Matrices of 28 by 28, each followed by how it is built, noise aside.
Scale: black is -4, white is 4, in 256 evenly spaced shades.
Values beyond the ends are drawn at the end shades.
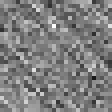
Toeplitz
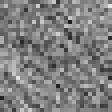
Toeplitz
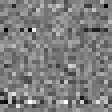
uneven rows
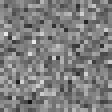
noise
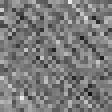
Toeplitz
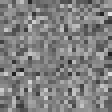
low rank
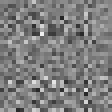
low rank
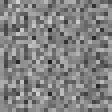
repeating rows
